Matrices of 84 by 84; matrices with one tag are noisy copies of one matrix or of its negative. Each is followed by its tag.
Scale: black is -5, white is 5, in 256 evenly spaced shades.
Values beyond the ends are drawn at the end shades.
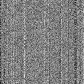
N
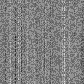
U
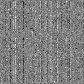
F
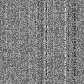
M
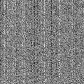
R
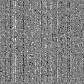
F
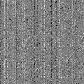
R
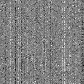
U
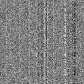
M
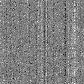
M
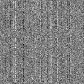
F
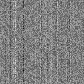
F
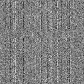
F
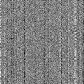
N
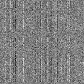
F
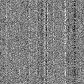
M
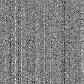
U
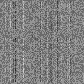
F
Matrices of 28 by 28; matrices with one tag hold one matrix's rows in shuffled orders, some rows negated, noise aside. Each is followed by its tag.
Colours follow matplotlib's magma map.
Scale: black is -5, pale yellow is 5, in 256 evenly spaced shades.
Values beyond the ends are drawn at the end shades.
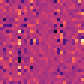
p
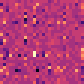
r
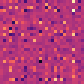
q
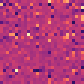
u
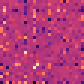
r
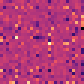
u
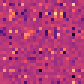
q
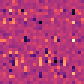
q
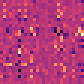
p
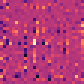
r
